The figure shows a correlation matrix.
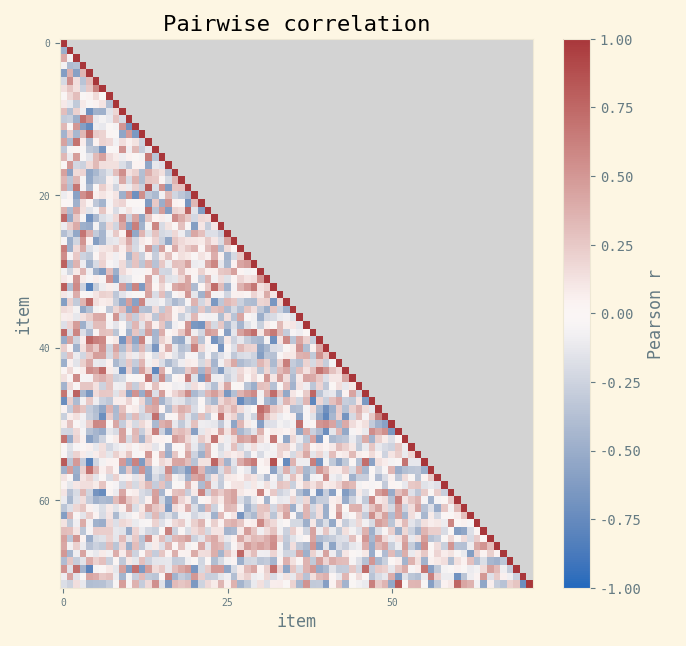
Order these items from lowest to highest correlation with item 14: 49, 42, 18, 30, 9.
42, 18, 30, 9, 49
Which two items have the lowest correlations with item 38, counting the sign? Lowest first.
47, 25
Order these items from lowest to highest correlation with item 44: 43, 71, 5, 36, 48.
71, 36, 48, 5, 43
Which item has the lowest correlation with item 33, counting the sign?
21
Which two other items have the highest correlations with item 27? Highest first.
67, 0
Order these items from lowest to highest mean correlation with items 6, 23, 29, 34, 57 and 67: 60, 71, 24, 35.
24, 71, 60, 35
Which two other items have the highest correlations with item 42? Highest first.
34, 62
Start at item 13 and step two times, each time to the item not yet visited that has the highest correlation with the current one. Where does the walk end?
22
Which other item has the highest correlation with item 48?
30
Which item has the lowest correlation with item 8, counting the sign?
31
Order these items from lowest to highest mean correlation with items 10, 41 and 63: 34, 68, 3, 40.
68, 40, 34, 3
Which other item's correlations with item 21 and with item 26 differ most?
16
